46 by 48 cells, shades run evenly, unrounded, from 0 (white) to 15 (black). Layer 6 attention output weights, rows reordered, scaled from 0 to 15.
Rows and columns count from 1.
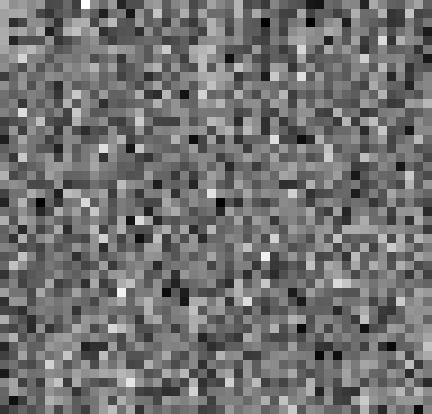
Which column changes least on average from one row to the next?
4
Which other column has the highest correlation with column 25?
5
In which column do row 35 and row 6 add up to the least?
22
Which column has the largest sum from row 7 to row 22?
7
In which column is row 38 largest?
23
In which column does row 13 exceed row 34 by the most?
28
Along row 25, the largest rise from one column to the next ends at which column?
15
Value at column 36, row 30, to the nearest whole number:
10
